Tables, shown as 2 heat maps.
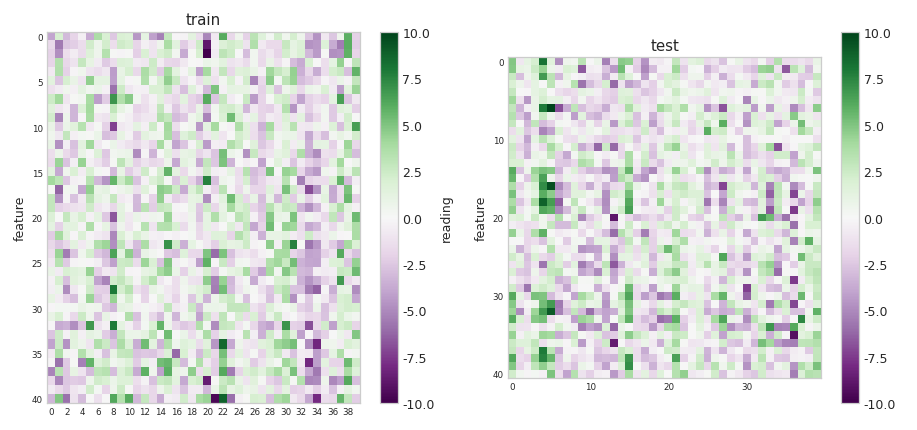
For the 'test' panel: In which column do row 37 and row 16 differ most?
5
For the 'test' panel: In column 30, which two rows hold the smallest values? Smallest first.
29, 30
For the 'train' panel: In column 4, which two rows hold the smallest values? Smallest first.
36, 17
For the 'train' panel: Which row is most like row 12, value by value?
9
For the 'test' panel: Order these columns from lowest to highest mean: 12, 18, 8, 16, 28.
18, 12, 16, 28, 8
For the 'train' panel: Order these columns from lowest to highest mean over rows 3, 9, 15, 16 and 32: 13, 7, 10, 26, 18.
7, 26, 18, 10, 13
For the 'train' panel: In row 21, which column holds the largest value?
28
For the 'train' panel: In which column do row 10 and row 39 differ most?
8
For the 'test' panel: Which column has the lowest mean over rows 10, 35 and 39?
36
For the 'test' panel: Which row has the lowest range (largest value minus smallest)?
4
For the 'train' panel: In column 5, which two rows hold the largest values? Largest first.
32, 36
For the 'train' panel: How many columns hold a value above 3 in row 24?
8
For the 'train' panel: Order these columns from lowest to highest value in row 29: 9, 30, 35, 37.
35, 9, 37, 30
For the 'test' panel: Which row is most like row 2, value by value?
37
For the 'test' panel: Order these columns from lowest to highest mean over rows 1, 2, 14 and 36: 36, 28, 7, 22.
28, 36, 22, 7
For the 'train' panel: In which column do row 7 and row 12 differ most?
20
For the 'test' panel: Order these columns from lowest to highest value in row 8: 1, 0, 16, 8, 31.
16, 8, 1, 31, 0
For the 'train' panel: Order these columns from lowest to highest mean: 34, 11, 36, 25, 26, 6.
34, 11, 36, 26, 6, 25
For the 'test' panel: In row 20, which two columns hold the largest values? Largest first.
32, 33
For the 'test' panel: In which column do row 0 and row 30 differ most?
27
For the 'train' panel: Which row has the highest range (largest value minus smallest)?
40
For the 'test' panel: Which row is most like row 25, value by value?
8
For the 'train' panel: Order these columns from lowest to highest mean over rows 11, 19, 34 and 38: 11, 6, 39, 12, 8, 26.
11, 8, 26, 39, 6, 12
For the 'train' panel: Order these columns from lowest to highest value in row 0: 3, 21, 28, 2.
2, 3, 21, 28
